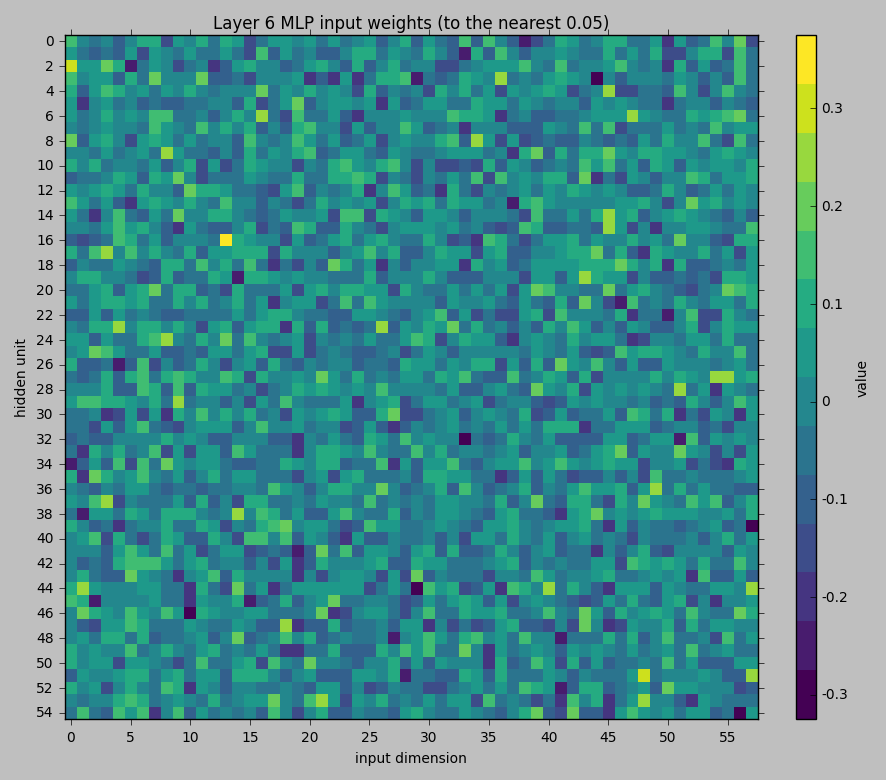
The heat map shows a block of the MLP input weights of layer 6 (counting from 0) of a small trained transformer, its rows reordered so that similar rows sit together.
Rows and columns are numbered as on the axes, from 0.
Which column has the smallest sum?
37
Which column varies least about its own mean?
12
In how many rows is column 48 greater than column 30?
24
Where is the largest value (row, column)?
16, 13
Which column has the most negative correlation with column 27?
6
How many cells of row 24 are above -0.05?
36
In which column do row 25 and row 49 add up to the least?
18
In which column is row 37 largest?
3
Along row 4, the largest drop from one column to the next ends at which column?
46
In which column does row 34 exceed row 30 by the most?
8
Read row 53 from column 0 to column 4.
0 -0.05 0 0 0.1
